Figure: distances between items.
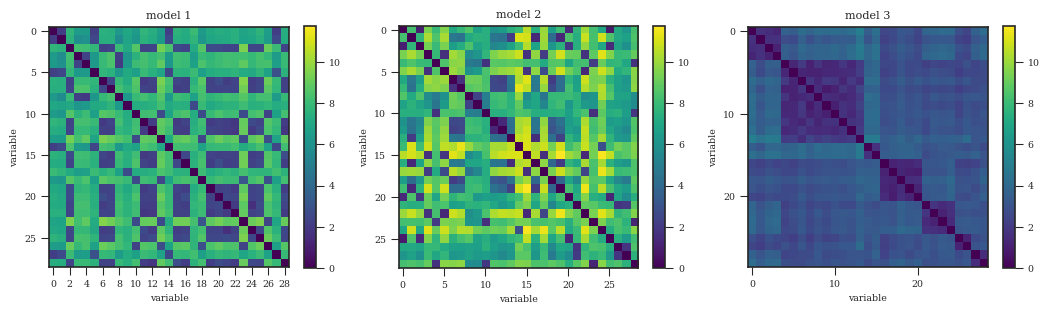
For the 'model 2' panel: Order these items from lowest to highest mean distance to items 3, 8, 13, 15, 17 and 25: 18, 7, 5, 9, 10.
5, 9, 10, 18, 7
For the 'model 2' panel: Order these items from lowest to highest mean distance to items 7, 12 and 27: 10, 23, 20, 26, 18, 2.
18, 26, 2, 20, 10, 23
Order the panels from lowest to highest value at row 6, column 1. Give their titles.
model 3, model 2, model 1
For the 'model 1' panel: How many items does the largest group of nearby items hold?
14
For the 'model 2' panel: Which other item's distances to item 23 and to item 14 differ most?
28
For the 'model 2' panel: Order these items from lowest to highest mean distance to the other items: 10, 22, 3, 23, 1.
10, 1, 23, 3, 22
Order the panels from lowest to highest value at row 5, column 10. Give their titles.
model 3, model 1, model 2
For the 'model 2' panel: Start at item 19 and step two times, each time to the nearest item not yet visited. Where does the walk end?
16
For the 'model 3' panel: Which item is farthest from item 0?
13
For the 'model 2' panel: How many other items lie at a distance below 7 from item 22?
6
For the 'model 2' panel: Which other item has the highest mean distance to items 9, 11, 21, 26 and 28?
14
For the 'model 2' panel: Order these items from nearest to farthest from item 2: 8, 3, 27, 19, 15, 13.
27, 13, 19, 8, 3, 15
